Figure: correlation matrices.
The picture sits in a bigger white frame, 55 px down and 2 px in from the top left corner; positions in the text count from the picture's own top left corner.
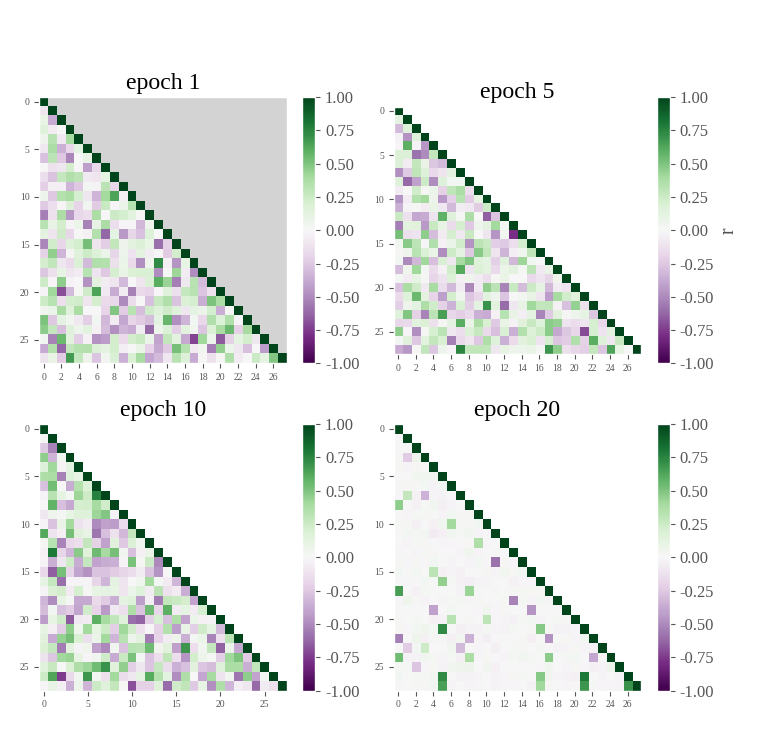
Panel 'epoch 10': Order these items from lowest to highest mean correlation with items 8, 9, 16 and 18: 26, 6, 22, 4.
22, 4, 26, 6
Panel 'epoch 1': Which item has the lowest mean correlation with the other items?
9
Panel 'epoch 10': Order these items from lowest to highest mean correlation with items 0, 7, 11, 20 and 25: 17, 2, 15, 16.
16, 15, 2, 17
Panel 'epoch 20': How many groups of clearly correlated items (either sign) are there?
9
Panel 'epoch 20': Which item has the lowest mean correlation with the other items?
22
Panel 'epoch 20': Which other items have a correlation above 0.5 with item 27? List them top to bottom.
5, 21, 26
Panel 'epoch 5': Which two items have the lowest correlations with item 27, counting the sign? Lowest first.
1, 0
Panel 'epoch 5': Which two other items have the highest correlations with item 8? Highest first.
17, 12
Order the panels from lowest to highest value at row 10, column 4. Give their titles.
epoch 10, epoch 20, epoch 5, epoch 1
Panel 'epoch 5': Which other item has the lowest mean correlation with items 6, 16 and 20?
5
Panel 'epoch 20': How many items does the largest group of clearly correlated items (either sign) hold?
5
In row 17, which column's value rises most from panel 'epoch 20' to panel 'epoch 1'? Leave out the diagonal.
13
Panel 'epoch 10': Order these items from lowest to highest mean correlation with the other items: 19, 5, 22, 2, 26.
2, 19, 22, 26, 5
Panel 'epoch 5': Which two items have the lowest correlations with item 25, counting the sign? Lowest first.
21, 2
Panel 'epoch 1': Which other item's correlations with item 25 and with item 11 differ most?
7
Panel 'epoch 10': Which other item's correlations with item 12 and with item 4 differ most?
19
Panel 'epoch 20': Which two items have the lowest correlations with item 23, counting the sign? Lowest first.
7, 1
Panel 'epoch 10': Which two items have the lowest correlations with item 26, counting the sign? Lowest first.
2, 22
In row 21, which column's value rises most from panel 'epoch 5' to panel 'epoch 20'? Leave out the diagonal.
5
